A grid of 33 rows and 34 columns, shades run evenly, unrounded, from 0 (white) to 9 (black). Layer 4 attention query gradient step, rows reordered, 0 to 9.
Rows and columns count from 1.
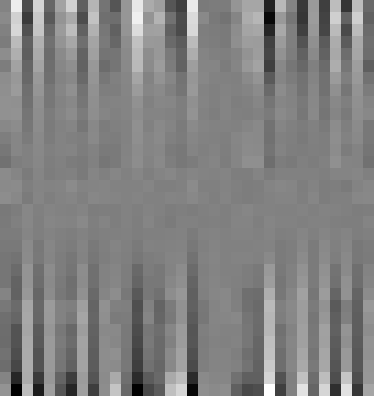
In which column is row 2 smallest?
13
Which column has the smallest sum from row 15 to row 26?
25
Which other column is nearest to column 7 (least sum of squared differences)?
26
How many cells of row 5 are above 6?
1
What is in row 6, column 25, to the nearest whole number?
7
